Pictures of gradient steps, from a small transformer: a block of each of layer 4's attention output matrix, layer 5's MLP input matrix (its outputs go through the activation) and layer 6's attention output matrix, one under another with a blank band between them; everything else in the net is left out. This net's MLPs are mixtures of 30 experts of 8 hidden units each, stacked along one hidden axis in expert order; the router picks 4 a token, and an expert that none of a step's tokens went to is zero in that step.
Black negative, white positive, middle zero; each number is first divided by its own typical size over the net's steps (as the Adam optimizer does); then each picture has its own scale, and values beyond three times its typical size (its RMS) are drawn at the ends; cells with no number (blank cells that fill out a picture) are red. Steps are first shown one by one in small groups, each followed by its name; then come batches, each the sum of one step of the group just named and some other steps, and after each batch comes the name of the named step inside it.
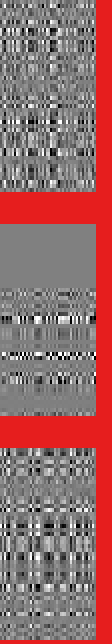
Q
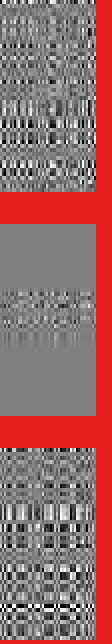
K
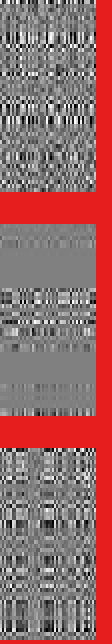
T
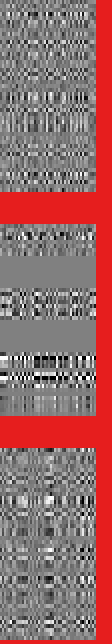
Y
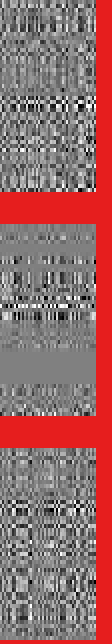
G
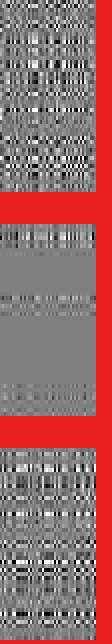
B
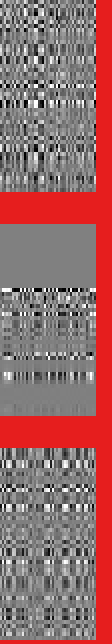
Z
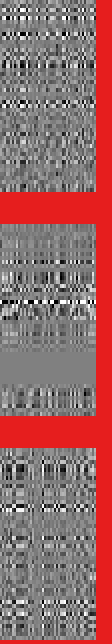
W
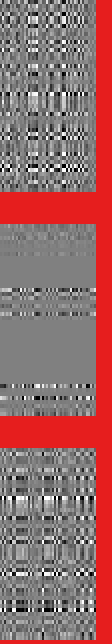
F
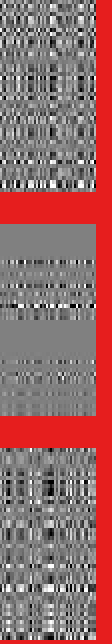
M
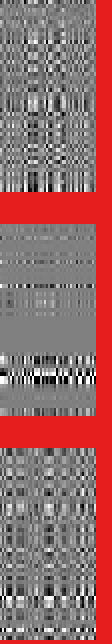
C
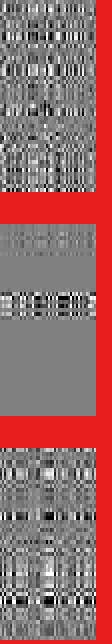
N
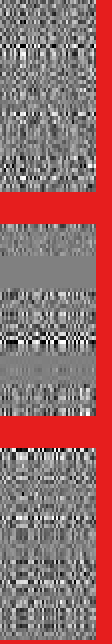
T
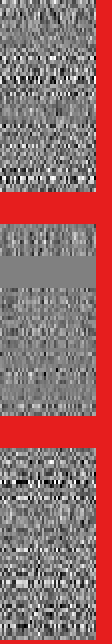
K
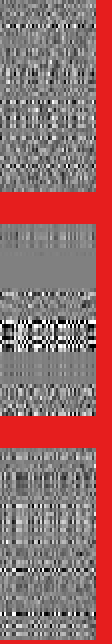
B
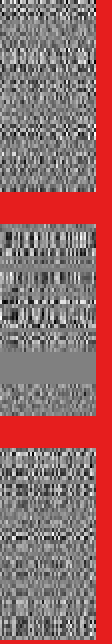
W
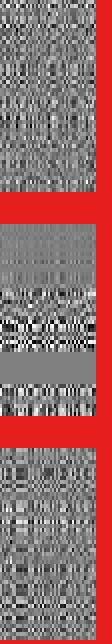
W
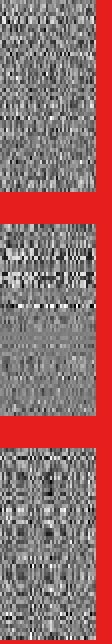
M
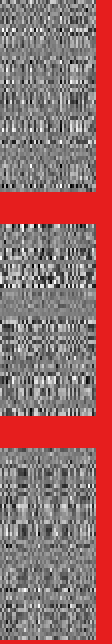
K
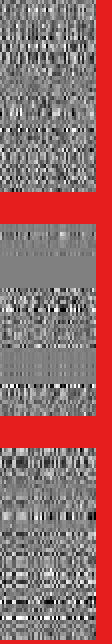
N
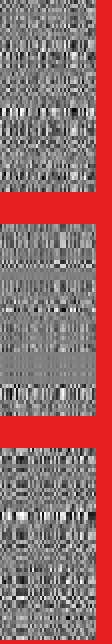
K
